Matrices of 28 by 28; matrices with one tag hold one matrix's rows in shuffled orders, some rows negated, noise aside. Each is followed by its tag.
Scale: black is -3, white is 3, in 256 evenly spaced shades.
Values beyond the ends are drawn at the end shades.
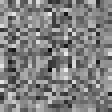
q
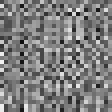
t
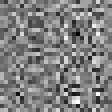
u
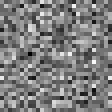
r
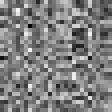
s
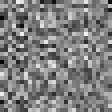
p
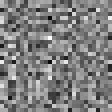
q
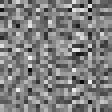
s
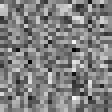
s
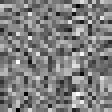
s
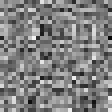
r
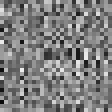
t
